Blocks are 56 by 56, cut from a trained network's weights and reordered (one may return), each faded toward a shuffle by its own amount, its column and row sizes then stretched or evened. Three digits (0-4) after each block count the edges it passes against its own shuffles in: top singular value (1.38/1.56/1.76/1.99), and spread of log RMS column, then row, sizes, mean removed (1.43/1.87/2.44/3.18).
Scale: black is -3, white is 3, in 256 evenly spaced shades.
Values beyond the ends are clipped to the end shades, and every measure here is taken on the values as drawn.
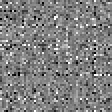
0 3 3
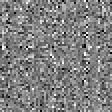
1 3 1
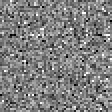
0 0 0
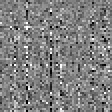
2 3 2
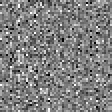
1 3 0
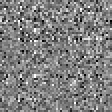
2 2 2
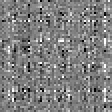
3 3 3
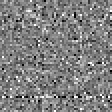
2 1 2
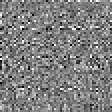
3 2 3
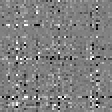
1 3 3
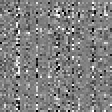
0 4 2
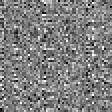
2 3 0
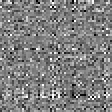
3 2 3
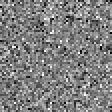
0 1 1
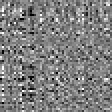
4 3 3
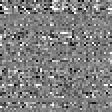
1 1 4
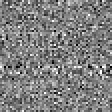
3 0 1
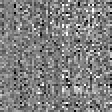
2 3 1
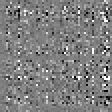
0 4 3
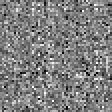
2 2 2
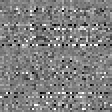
2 1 4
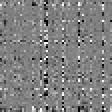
3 4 3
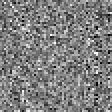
2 2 0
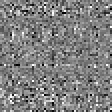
3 2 3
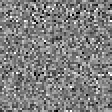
2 0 2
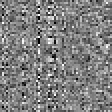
4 3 0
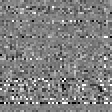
1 0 4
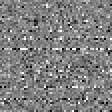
0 1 3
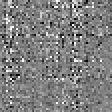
1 3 3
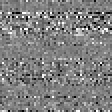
0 0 4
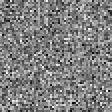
0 0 0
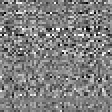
4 0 4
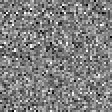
0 0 1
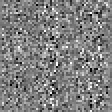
0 3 0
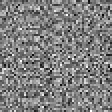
4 0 1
